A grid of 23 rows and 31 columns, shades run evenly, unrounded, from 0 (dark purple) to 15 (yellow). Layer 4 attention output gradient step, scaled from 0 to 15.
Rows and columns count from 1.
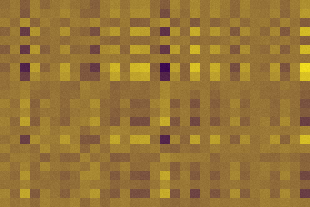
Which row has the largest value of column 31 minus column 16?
8
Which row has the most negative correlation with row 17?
18
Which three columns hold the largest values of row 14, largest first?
17, 3, 10
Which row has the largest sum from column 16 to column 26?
6
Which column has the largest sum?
31
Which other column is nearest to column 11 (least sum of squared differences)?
23
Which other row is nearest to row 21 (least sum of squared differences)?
11
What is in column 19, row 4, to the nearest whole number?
7
